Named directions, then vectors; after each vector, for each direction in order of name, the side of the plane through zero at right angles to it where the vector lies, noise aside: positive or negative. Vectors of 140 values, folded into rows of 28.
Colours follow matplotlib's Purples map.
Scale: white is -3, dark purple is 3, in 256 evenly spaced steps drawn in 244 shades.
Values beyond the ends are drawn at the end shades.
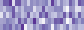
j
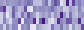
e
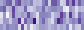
positive, positive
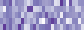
negative, positive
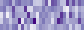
positive, positive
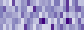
positive, negative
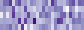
positive, positive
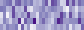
positive, positive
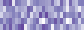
negative, positive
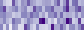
positive, negative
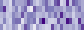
positive, negative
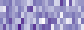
negative, positive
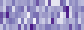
negative, negative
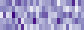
positive, positive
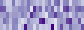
positive, negative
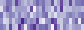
negative, positive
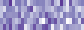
negative, positive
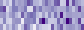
positive, negative
